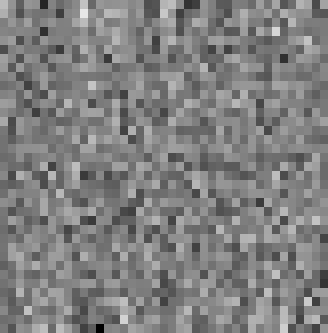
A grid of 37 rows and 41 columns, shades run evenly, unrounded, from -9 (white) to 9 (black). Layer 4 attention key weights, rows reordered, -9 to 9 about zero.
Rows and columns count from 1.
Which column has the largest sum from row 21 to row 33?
21
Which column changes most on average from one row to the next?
36
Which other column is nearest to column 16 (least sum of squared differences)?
39
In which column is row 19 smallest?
10
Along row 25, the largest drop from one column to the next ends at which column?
23
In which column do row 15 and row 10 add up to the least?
12
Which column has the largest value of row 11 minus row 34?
16
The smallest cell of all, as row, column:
2, 11
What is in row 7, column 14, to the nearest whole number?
5
